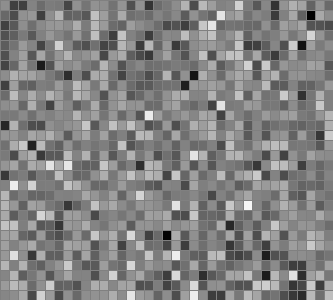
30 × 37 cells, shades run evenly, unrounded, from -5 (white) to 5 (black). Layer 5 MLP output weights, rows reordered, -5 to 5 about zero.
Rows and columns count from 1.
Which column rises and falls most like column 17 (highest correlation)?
18
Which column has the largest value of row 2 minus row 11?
35
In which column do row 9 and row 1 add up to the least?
27
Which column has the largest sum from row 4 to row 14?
1
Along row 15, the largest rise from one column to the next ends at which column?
4
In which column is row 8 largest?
22
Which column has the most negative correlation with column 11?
8
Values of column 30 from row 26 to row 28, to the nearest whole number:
4 1 4
